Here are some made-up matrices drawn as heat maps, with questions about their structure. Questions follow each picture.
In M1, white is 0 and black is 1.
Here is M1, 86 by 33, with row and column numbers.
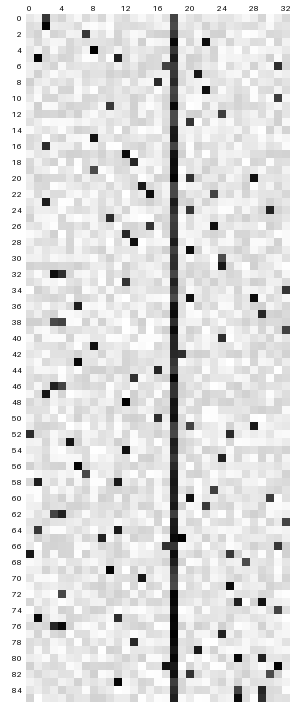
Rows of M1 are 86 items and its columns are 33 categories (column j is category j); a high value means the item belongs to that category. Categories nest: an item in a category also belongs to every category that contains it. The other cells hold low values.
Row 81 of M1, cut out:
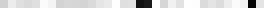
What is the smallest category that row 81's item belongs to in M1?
17
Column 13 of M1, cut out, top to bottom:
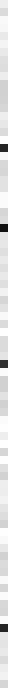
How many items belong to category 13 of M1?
4
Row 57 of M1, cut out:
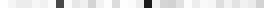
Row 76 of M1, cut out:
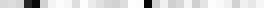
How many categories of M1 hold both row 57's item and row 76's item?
1
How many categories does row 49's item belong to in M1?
1
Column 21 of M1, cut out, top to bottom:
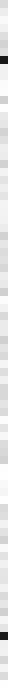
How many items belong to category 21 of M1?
2
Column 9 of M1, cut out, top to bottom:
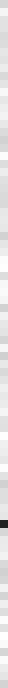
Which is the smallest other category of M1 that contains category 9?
19
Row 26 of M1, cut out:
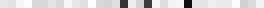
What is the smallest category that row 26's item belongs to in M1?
15
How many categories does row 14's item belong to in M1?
1
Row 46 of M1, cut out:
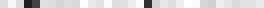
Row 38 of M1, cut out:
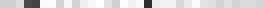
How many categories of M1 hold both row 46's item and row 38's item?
3
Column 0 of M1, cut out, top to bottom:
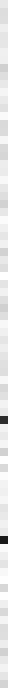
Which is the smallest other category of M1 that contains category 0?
25
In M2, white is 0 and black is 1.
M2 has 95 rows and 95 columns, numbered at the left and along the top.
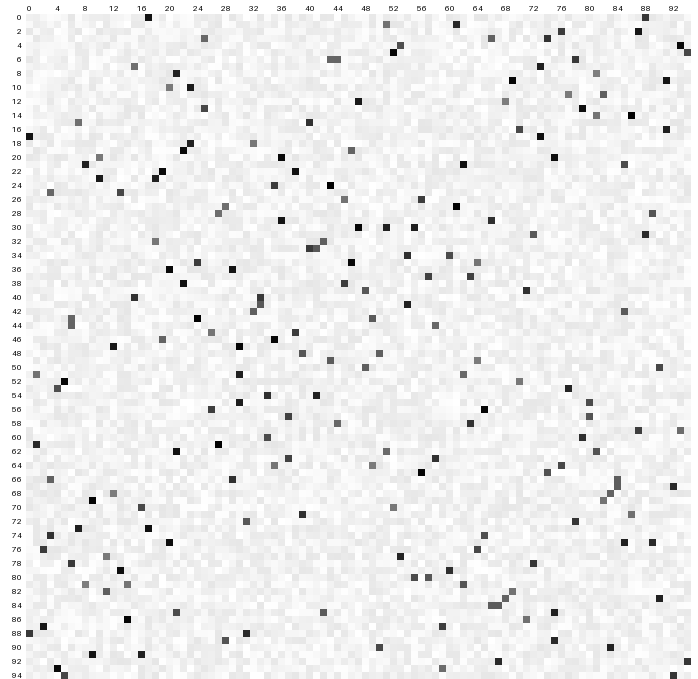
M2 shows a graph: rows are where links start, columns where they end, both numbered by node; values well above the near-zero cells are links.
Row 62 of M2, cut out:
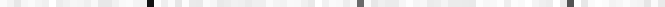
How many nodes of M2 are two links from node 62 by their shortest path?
5
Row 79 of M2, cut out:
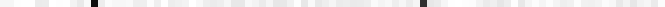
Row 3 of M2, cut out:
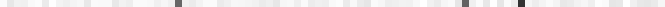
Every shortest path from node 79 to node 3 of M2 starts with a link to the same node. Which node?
node 13
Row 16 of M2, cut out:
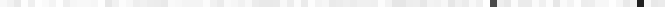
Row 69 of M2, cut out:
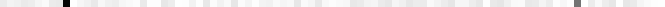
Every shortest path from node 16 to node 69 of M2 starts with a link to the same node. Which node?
node 91
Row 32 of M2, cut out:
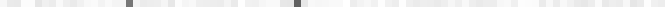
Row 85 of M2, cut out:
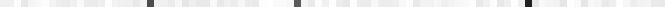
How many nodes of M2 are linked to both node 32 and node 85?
1
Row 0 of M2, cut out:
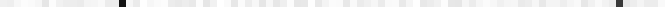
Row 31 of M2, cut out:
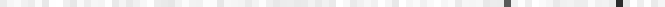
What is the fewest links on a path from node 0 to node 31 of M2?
2
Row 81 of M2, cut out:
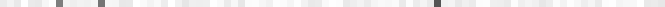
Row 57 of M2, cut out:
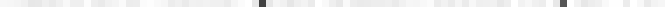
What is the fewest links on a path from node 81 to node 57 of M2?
6
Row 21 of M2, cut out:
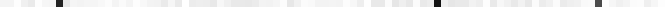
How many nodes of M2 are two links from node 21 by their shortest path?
4
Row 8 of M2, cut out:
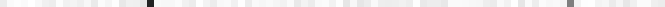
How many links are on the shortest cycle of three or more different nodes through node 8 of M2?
4
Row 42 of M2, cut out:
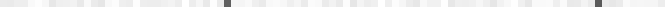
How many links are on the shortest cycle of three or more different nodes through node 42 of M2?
8
